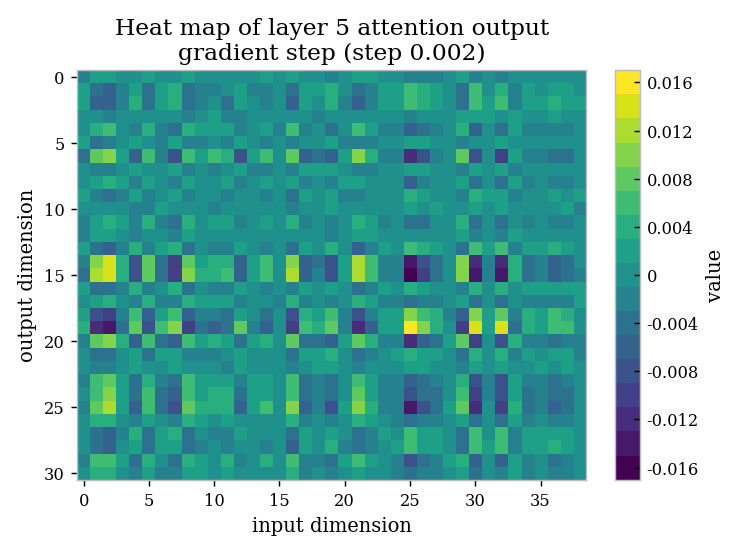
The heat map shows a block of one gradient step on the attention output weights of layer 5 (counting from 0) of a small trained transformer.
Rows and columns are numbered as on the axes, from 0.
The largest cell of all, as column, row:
25, 19
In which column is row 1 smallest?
2
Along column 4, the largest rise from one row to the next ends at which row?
16
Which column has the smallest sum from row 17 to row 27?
30
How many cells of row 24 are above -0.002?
20
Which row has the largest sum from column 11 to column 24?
15
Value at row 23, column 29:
0.004
